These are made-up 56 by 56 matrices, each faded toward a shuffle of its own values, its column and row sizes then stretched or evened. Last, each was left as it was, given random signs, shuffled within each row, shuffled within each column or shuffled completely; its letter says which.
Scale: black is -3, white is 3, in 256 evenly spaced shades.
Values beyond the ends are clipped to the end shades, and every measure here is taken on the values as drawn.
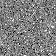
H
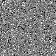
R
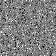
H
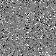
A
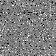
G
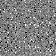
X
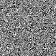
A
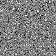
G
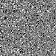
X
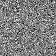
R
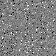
R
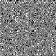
X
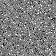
H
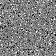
H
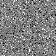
R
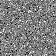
H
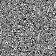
R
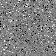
G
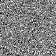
A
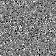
G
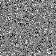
R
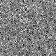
H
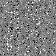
R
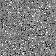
R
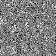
R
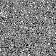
G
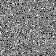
G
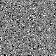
A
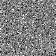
R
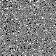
A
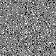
X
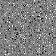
X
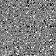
X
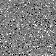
G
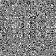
X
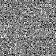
X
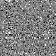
X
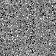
R
